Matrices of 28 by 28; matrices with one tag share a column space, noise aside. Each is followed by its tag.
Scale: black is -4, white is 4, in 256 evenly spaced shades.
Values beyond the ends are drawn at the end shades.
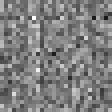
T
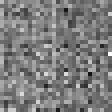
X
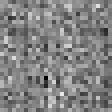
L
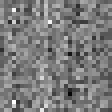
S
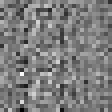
X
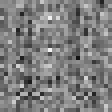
L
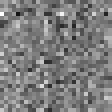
X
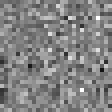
T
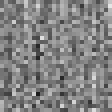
S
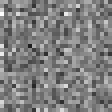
X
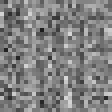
L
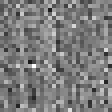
T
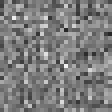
T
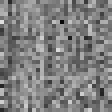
S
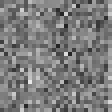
X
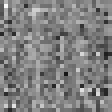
S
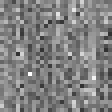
S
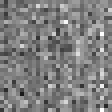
S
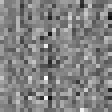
L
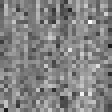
S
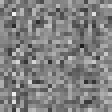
X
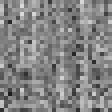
S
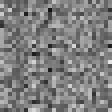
X
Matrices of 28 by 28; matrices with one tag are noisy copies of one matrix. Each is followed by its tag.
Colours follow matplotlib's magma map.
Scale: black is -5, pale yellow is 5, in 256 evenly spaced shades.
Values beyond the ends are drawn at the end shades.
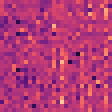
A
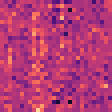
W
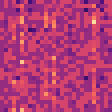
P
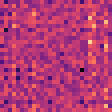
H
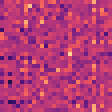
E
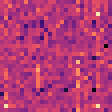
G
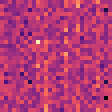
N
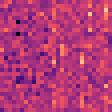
A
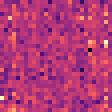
H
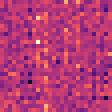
N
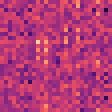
N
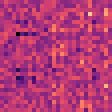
A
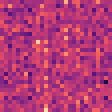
N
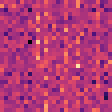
N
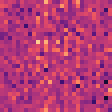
N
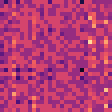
H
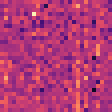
G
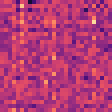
P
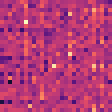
E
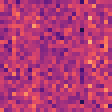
H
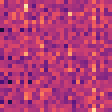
E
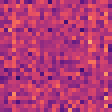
H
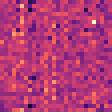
P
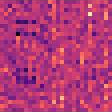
A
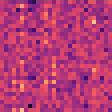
P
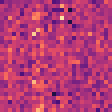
W
